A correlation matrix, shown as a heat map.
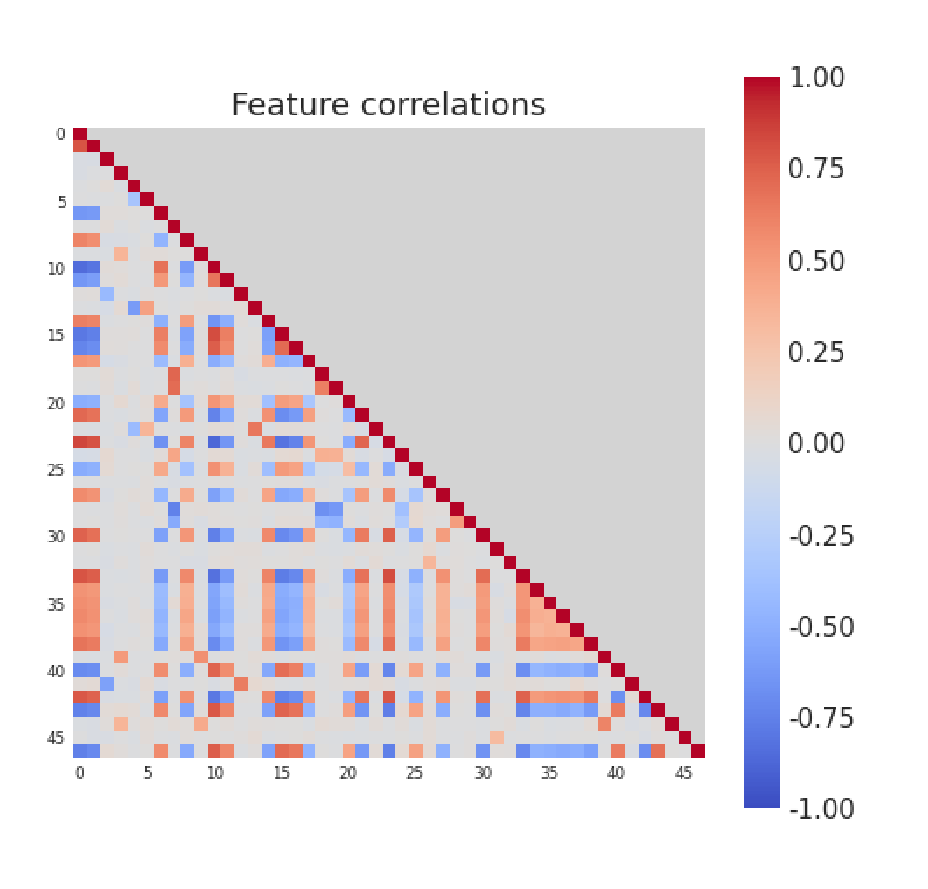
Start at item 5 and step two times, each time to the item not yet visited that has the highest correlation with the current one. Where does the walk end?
22
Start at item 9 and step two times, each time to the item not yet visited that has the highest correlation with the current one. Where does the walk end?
44
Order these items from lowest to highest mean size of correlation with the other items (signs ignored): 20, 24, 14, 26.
26, 24, 20, 14
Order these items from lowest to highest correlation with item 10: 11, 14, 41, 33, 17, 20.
33, 14, 17, 41, 20, 11
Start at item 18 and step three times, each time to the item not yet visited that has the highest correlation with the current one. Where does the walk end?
24
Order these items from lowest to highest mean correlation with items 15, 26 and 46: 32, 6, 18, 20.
18, 32, 20, 6
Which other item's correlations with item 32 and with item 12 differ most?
41
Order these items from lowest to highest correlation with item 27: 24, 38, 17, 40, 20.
40, 20, 24, 17, 38
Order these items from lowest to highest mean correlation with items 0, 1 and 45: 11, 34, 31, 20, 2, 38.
11, 20, 2, 31, 34, 38
